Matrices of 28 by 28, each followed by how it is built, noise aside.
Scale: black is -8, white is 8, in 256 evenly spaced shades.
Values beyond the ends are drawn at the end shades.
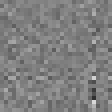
low rank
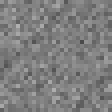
Hankel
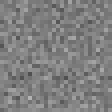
repeating columns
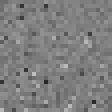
sparse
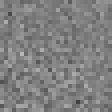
lower triangular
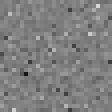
sparse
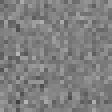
low rank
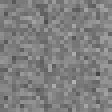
repeating rows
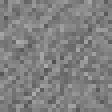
Hankel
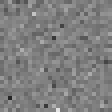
sparse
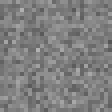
repeating rows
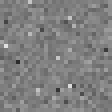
sparse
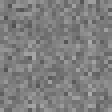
repeating rows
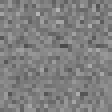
repeating columns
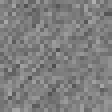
Hankel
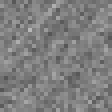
Hankel
